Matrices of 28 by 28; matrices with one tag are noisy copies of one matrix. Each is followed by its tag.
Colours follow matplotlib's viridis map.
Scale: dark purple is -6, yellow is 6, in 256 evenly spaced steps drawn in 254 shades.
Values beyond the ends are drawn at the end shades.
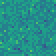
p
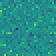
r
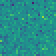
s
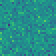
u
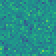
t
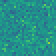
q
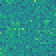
u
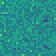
p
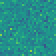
p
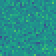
s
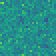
p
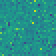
u
